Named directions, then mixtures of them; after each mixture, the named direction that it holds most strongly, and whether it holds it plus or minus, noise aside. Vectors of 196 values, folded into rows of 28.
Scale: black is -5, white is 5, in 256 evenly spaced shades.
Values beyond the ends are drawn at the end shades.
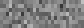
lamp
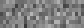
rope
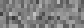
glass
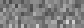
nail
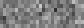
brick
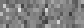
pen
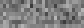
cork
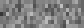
rope, plus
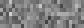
glass, plus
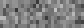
brick, minus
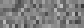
rope, plus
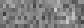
brick, minus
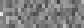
glass, minus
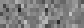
pen, minus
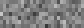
glass, minus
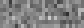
cork, plus
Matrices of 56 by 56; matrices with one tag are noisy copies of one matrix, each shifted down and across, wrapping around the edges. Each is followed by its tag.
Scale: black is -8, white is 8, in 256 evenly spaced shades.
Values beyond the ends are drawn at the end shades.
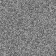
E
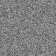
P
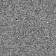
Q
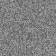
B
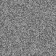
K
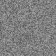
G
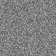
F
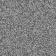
P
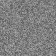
E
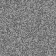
Q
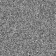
B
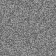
P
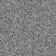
F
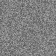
F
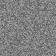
B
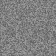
B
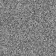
E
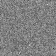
Q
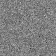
Q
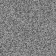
B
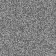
P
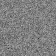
G
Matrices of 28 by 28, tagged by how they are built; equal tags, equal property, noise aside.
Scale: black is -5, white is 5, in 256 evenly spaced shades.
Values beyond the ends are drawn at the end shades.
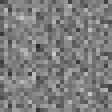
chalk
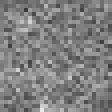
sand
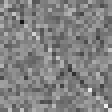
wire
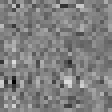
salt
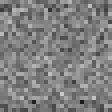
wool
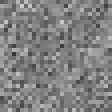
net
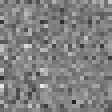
salt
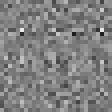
salt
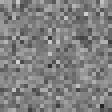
salt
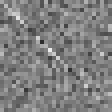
wire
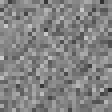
net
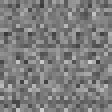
wool
